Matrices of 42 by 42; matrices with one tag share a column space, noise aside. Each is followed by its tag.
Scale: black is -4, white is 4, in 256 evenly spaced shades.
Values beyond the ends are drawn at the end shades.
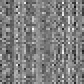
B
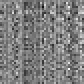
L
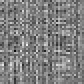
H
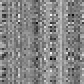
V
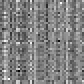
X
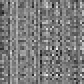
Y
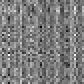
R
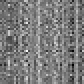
H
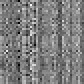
H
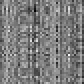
R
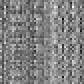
L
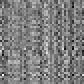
Y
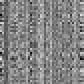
V
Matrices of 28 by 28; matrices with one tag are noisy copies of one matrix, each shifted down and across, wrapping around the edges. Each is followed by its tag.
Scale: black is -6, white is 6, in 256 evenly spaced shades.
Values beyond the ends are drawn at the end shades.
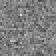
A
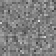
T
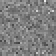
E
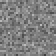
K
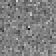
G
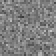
E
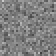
G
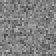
A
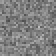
A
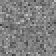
G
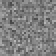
G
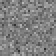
K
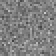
E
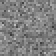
G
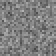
G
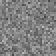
E
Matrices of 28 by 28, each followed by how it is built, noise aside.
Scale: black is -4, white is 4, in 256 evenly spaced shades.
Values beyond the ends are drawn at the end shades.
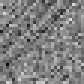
Hankel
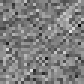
Hankel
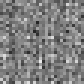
blocks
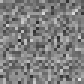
repeating columns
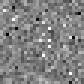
sparse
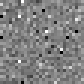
sparse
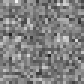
blocks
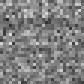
blocks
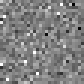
sparse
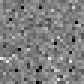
sparse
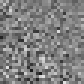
lower triangular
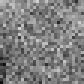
smooth
